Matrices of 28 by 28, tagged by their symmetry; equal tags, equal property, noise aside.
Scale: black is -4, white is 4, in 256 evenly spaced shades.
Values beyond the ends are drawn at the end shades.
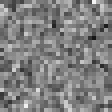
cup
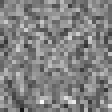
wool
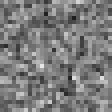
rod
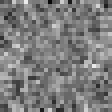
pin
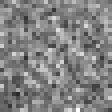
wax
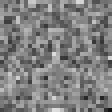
wool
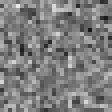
rod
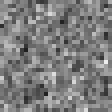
rod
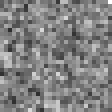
wax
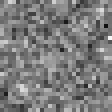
wax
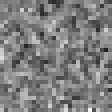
cup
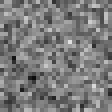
wax
